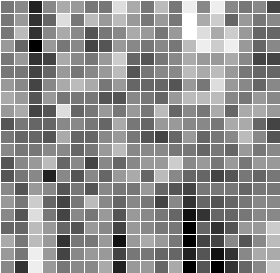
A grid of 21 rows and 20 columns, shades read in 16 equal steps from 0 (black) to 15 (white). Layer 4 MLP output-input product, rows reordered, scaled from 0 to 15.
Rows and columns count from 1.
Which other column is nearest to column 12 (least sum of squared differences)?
10
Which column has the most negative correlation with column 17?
3
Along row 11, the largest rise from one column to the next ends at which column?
5
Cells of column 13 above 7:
9
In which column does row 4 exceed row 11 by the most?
15
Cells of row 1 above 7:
12
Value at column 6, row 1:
9
